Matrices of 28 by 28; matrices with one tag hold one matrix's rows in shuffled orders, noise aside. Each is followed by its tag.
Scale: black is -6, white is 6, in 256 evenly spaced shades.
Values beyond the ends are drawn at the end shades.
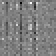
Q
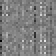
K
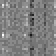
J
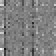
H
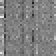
H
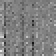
H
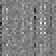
K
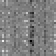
J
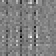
Q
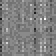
K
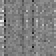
H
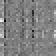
H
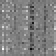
J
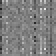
K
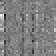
H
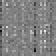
K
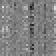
J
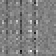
Q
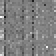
H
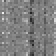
J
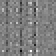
Q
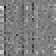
H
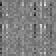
K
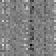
J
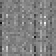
K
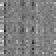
H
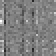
H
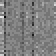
H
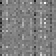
K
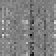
J
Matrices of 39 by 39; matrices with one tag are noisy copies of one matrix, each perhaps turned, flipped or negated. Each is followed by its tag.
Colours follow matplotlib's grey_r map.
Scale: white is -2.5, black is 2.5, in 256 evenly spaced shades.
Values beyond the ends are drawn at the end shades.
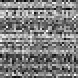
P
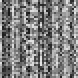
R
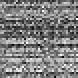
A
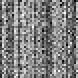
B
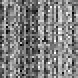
A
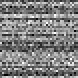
B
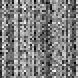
B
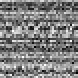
R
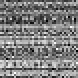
P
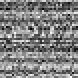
R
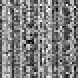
R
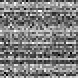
B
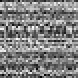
R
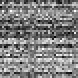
A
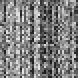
A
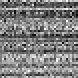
P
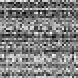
P
